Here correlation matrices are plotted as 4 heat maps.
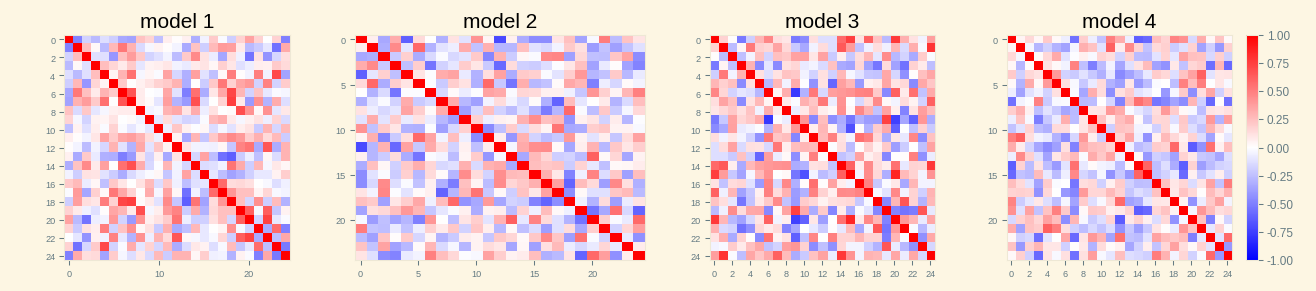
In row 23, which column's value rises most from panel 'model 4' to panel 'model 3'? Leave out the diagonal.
9
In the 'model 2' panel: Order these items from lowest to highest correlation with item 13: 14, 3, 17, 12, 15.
14, 17, 12, 3, 15
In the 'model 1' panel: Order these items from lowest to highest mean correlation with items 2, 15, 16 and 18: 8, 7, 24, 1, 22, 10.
22, 10, 24, 8, 1, 7
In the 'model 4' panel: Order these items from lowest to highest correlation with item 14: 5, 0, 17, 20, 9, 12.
0, 5, 12, 17, 9, 20
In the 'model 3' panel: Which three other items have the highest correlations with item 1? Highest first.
24, 14, 4
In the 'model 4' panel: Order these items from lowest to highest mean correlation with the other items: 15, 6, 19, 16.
15, 6, 16, 19
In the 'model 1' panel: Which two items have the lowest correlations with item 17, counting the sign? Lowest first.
13, 2
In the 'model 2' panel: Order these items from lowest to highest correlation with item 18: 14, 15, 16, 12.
16, 15, 12, 14
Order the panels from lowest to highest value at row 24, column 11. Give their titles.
model 1, model 4, model 3, model 2
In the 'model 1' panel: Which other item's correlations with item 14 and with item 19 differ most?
20
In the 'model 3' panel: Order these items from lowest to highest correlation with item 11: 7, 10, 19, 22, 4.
19, 4, 10, 7, 22
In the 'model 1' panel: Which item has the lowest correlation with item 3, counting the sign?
0
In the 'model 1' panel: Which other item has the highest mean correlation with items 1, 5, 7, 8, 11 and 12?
19
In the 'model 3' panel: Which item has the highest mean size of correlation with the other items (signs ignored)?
9
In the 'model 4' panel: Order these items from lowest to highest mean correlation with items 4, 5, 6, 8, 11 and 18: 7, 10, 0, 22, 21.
7, 10, 22, 21, 0
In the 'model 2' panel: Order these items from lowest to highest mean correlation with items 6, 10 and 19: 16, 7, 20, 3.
7, 3, 20, 16
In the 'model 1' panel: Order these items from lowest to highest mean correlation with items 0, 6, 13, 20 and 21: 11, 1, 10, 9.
1, 10, 9, 11
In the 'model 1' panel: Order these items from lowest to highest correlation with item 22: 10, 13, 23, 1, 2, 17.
2, 23, 1, 13, 17, 10
